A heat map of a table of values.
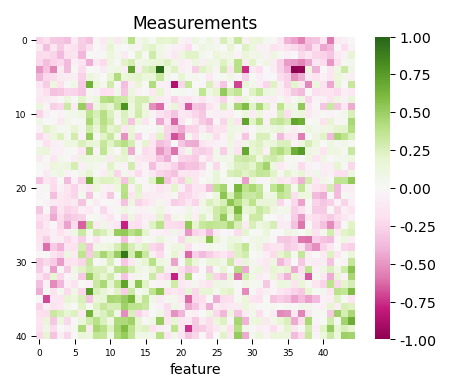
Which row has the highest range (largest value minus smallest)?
4
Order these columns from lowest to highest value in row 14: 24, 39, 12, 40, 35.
24, 40, 39, 35, 12
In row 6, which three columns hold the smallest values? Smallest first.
19, 28, 38
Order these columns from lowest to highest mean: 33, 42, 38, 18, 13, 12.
18, 38, 42, 33, 12, 13
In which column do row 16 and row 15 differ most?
37
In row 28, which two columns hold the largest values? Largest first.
12, 29
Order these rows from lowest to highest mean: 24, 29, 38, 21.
24, 21, 29, 38
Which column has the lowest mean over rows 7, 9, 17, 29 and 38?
21
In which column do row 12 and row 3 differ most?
7
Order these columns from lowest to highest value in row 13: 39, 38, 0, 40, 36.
0, 36, 38, 39, 40
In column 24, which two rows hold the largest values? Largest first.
27, 25
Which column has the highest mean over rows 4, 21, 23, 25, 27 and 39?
28
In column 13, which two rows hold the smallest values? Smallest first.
15, 11
